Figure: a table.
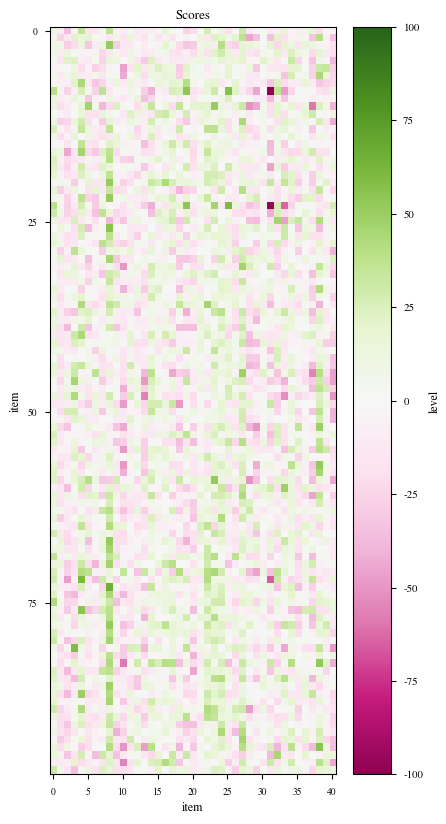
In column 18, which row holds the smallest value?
49
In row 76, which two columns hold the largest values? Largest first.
4, 8
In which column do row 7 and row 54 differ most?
38
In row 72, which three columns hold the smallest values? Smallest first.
31, 2, 6
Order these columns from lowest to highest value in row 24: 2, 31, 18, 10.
31, 2, 10, 18
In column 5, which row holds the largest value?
10
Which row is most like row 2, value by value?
67
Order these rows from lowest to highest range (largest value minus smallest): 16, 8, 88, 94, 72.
88, 16, 94, 72, 8
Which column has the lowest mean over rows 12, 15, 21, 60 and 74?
2
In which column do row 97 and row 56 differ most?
3
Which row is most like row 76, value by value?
16
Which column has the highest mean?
8
